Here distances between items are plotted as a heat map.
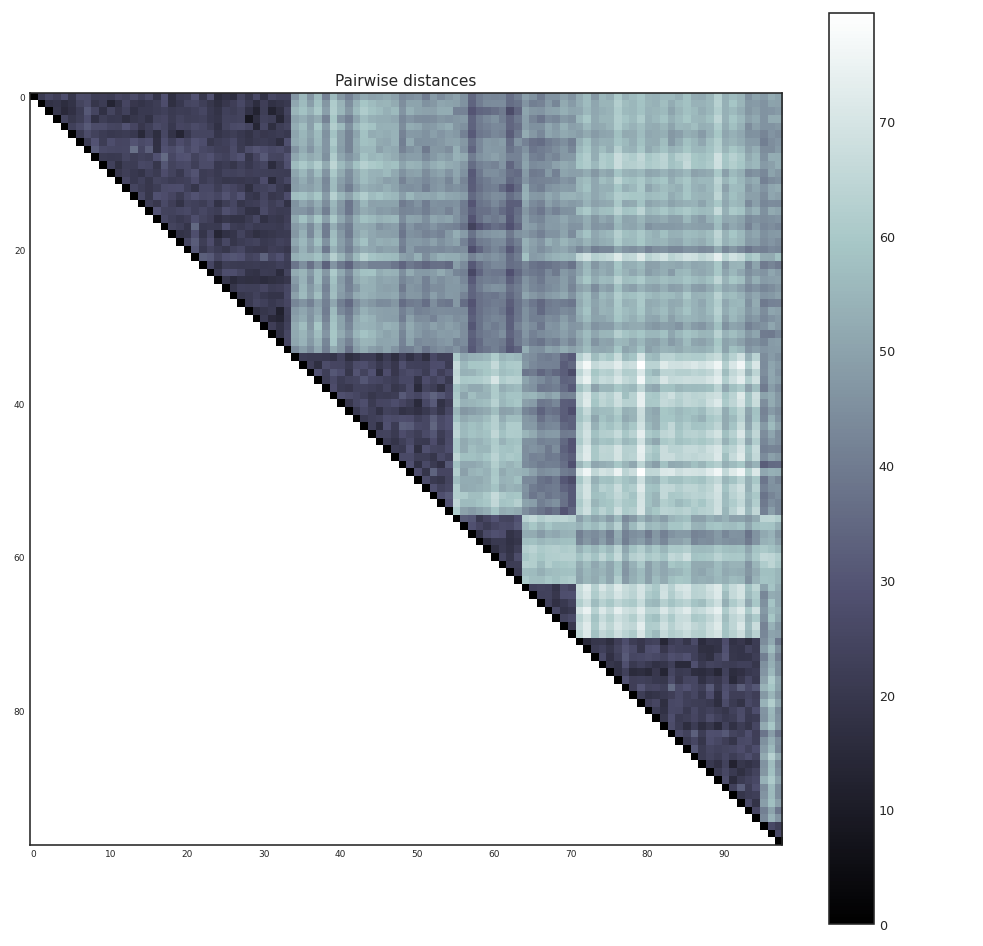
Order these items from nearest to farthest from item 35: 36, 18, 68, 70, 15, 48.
36, 48, 70, 68, 15, 18
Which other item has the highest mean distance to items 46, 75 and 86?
21
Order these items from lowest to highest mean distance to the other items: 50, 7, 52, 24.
24, 7, 50, 52
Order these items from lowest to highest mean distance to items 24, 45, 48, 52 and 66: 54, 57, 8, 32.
54, 32, 8, 57
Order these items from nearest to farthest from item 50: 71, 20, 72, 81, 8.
20, 8, 81, 71, 72
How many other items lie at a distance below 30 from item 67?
6
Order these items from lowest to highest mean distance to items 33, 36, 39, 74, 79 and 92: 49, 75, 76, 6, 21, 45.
75, 76, 45, 6, 49, 21
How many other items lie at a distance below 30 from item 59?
8
